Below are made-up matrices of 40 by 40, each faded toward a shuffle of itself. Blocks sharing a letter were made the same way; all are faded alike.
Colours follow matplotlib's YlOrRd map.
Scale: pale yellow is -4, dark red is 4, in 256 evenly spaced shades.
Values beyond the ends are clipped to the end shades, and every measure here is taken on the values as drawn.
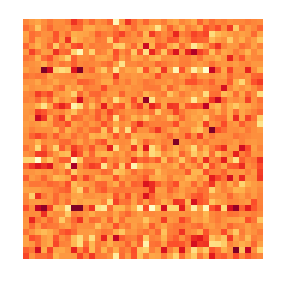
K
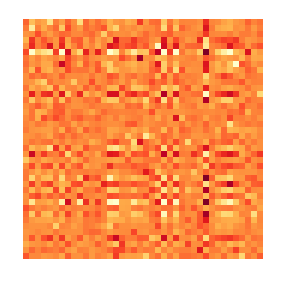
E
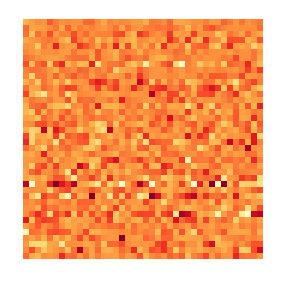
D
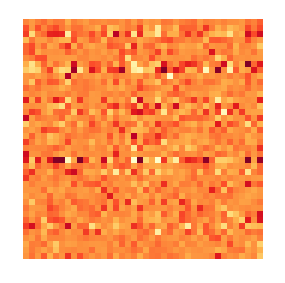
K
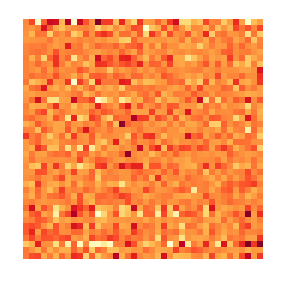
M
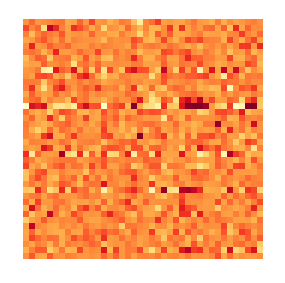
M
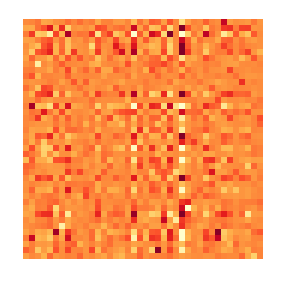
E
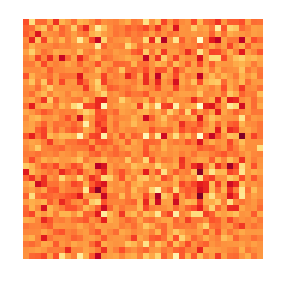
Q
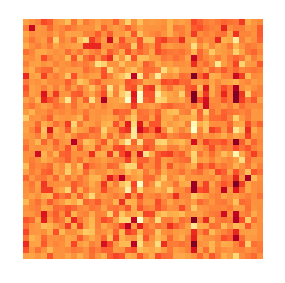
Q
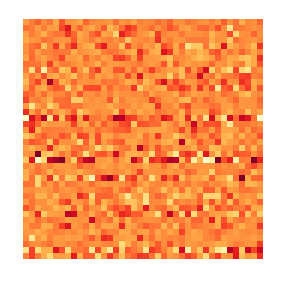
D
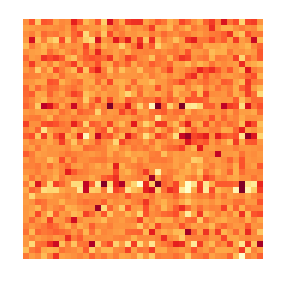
M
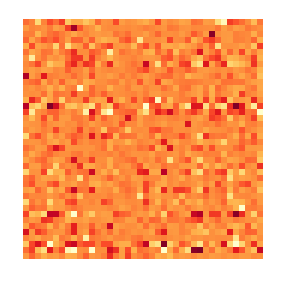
K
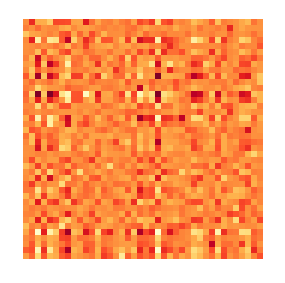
E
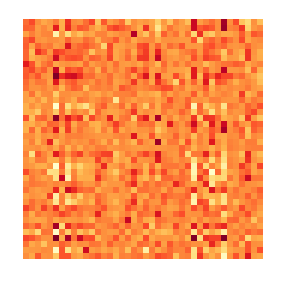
Q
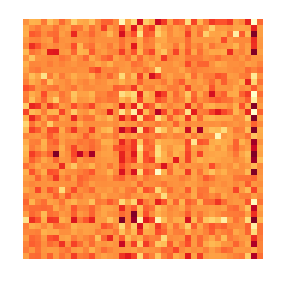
E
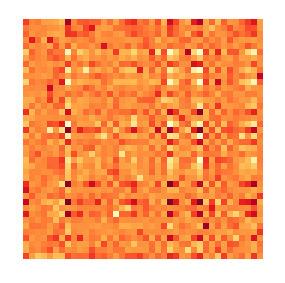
E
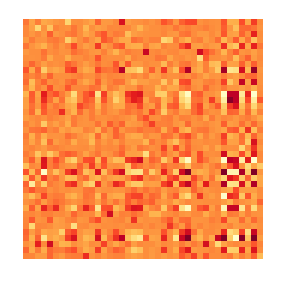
E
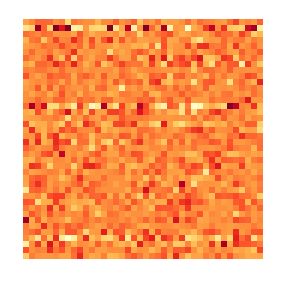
D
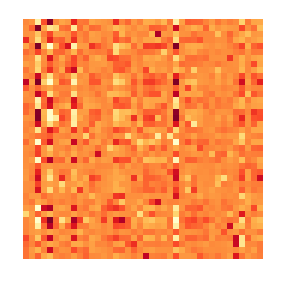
E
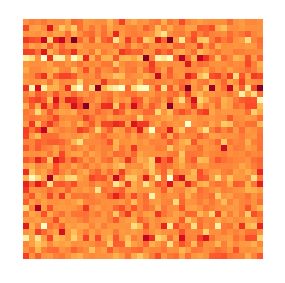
K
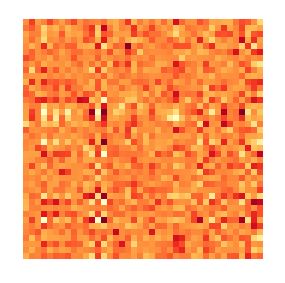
Q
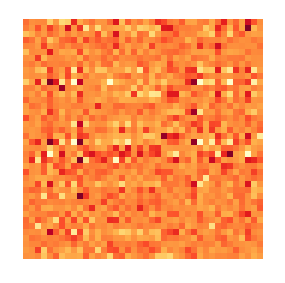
K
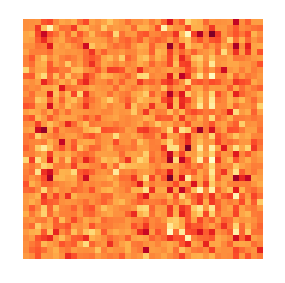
Q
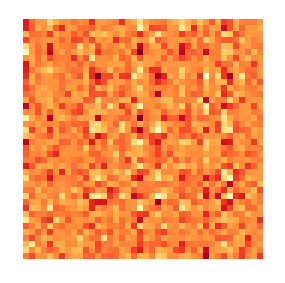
Q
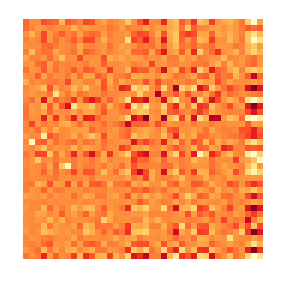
E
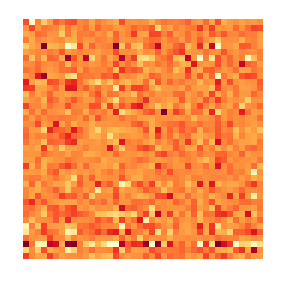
K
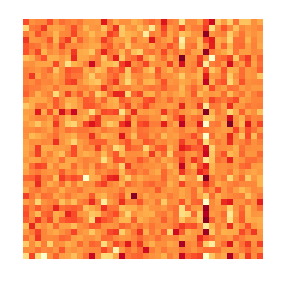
Q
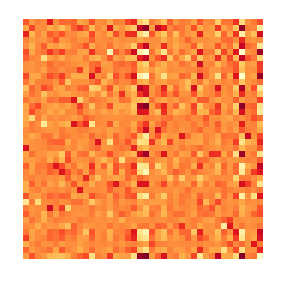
E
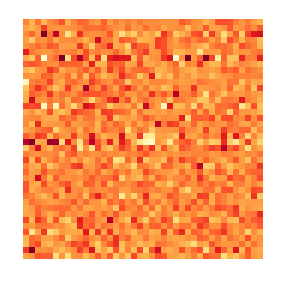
D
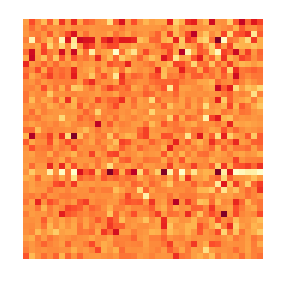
K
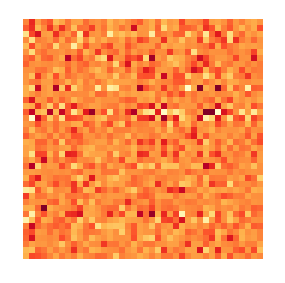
K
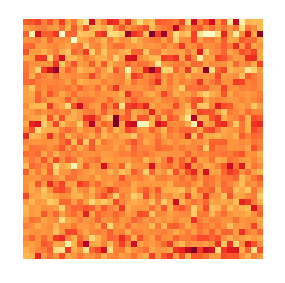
D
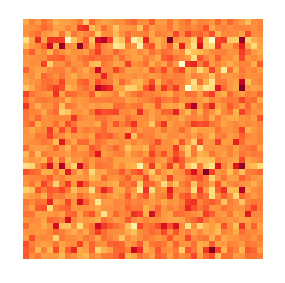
K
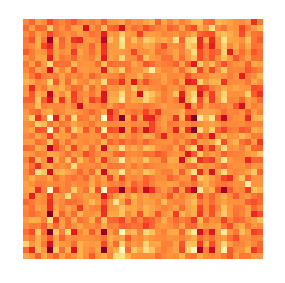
E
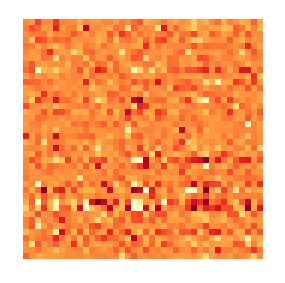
K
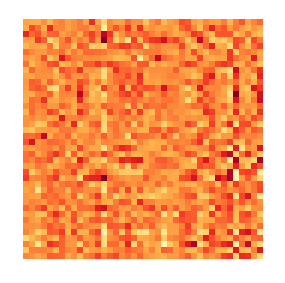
Q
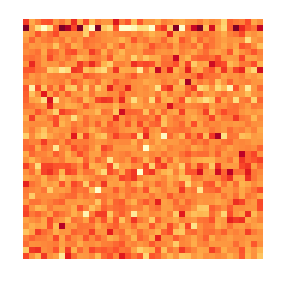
D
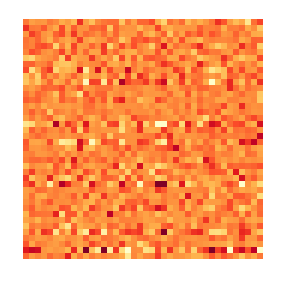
M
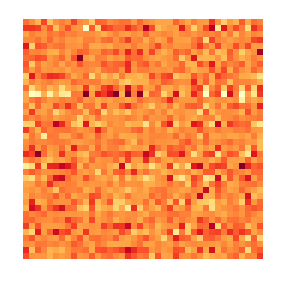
M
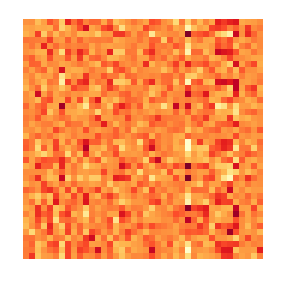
Q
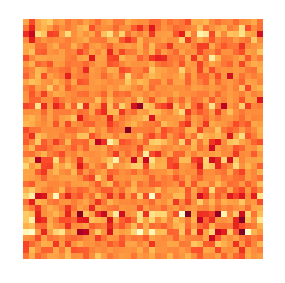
M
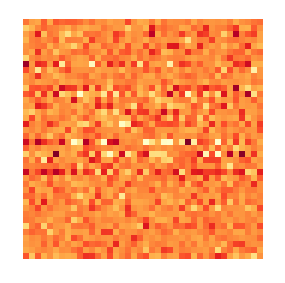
D
